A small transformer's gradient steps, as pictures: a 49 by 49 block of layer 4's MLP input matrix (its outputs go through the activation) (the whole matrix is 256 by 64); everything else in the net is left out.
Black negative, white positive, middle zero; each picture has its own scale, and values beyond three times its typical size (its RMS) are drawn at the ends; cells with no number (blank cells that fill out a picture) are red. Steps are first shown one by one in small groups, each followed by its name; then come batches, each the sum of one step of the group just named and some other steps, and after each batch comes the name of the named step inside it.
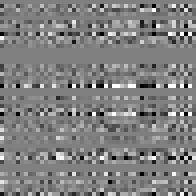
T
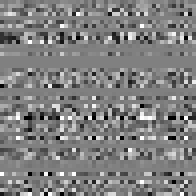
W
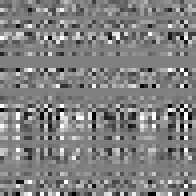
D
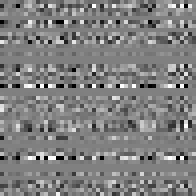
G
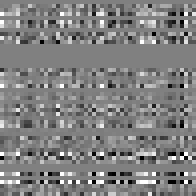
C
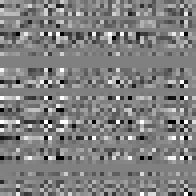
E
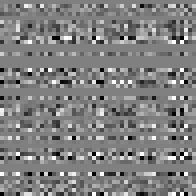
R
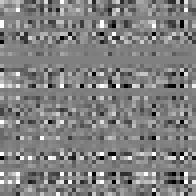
C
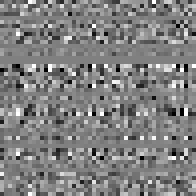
R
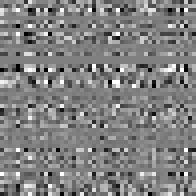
D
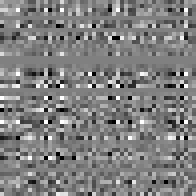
E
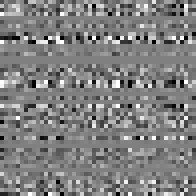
W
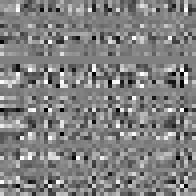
W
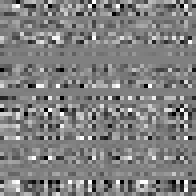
D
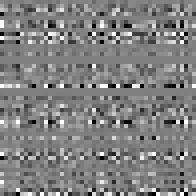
D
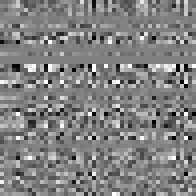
W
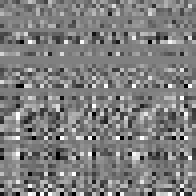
W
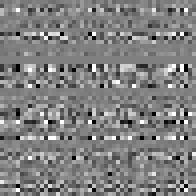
G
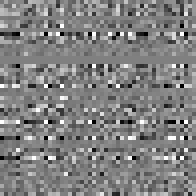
E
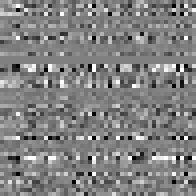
W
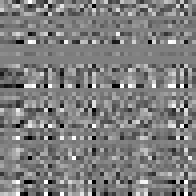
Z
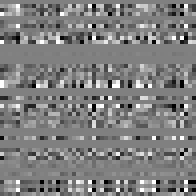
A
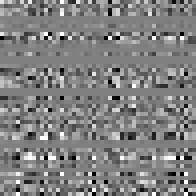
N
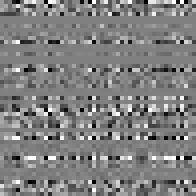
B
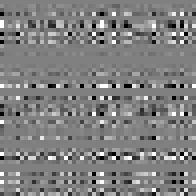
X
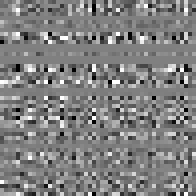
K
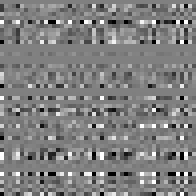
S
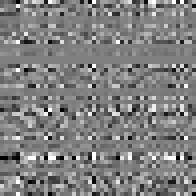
B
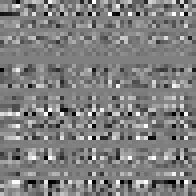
B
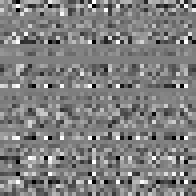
B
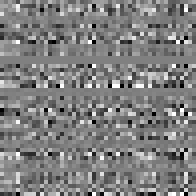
A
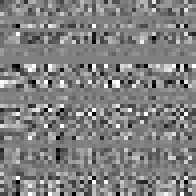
K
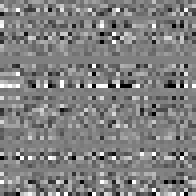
X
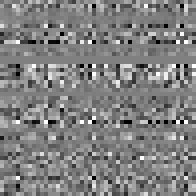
K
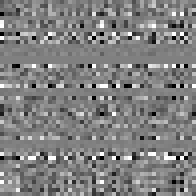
X
